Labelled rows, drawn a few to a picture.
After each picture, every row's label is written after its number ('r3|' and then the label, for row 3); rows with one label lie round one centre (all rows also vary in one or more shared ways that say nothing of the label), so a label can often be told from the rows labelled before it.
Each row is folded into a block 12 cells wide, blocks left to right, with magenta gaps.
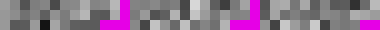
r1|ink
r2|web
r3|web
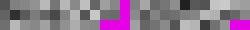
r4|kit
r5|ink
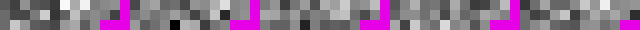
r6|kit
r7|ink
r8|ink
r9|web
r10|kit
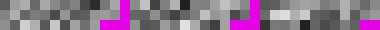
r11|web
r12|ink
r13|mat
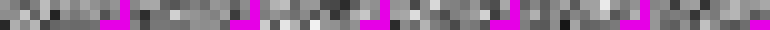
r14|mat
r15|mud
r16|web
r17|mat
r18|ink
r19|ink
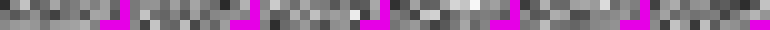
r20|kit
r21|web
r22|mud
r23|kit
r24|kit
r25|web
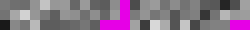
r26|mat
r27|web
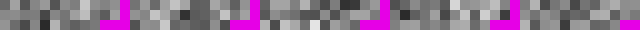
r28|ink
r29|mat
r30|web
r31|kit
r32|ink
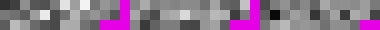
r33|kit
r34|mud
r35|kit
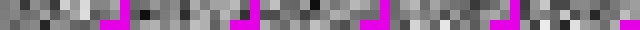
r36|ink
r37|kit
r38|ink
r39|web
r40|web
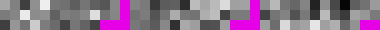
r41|mat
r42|ink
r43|web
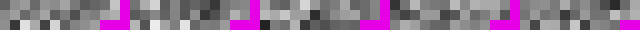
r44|web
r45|web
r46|mat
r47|kit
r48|web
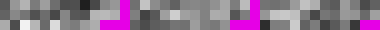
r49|web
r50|mud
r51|mat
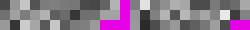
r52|web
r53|mud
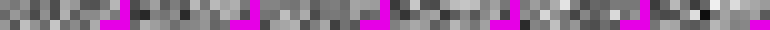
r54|web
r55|kit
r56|mat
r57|kit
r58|mat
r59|kit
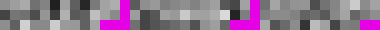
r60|web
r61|mud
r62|ink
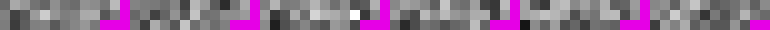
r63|mud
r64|web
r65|mud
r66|mud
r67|mat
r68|mat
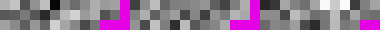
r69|ink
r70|web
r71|kit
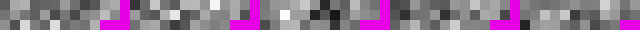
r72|web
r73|kit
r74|mat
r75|kit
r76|mat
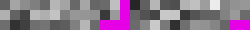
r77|mud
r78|kit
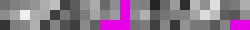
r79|mat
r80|ink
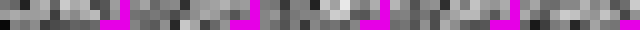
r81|mat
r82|ink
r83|ink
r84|ink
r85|mud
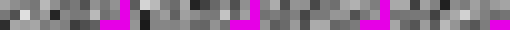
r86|mat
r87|mud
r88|ink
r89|ink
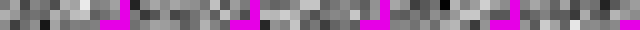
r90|ink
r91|kit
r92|mat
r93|ink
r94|web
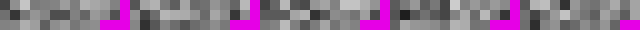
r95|kit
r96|mud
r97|kit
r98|kit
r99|mud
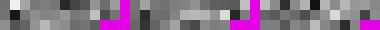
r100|mud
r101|mud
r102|ink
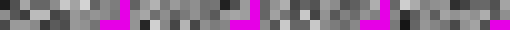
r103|kit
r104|web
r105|web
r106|mud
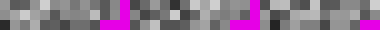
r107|mat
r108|kit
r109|mud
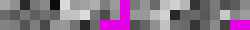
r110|ink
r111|mat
